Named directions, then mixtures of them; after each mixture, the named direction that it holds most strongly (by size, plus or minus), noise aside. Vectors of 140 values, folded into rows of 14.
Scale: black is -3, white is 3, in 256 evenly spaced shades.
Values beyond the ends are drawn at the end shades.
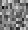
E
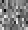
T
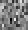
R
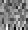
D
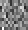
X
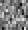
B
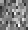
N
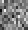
T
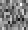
B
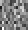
X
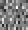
D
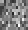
N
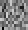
X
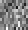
D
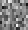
E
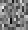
R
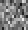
B
